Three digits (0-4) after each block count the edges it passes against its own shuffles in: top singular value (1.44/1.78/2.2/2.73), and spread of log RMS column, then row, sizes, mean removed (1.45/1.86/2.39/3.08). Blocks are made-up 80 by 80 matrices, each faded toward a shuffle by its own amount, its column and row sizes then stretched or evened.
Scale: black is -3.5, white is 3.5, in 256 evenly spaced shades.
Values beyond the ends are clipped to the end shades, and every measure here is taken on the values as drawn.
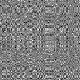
4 1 2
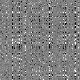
4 4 2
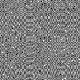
4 0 0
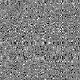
3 2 2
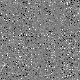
0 2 1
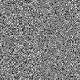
2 2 0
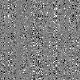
2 4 2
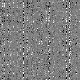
3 4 0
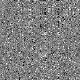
2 2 0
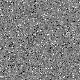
0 0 0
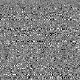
2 1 4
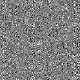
2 3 0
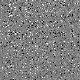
0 2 2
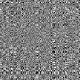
3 3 3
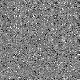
2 0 1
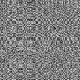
4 1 2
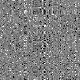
3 2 0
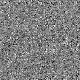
1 1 1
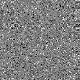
2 1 1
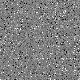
1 0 1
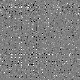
2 2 2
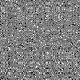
3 0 0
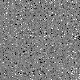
0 2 1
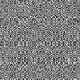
4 2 3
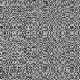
4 1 2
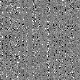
0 4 1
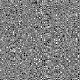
3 3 0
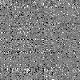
2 1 3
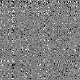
2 3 3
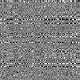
4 1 4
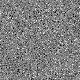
1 0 0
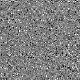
2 1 2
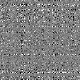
2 3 4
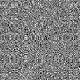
3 1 0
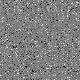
0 0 2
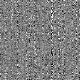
2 4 1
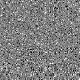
2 1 1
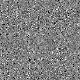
0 2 2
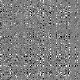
2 4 3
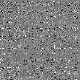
1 2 3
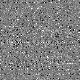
0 1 3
